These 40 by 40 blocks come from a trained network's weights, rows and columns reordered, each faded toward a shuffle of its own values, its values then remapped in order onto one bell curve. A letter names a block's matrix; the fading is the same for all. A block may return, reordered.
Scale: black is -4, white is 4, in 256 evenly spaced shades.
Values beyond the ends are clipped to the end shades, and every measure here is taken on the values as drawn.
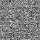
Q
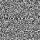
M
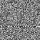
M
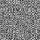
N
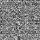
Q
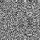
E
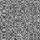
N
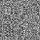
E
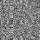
E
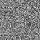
M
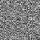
E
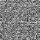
Q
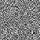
E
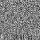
E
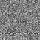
M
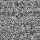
Q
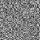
E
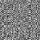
N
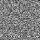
M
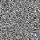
E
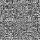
Q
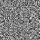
M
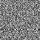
M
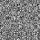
E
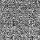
Q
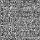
Q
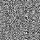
E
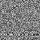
M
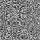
E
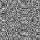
N
